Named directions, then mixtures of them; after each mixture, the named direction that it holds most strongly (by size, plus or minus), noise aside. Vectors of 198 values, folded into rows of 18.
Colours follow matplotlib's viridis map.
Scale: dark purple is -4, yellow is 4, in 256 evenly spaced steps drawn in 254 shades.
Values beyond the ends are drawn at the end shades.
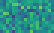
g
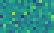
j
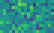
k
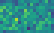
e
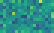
j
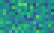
k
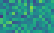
j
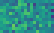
k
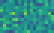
j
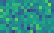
g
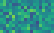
g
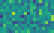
j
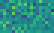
k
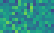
k
